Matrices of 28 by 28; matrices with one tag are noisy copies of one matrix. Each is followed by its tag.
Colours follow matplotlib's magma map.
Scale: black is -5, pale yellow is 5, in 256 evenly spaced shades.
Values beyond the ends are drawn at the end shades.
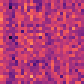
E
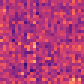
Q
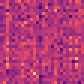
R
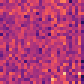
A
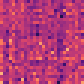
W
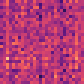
R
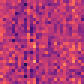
Q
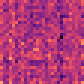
W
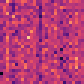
R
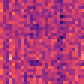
W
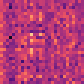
E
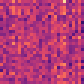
A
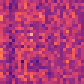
E
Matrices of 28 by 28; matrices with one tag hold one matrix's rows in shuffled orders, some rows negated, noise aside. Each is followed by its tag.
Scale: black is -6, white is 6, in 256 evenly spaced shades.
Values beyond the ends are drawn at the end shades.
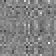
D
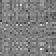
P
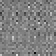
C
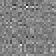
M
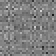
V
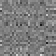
P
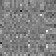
P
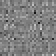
V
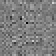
M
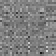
P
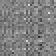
D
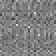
C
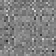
V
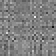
V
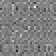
C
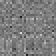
M
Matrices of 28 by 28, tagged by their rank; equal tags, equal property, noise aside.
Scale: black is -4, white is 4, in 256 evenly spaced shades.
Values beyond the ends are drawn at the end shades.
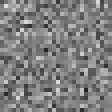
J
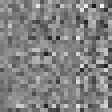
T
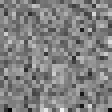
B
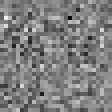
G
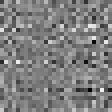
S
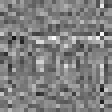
T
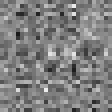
T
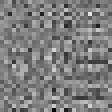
S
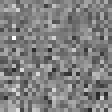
B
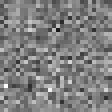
B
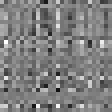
S
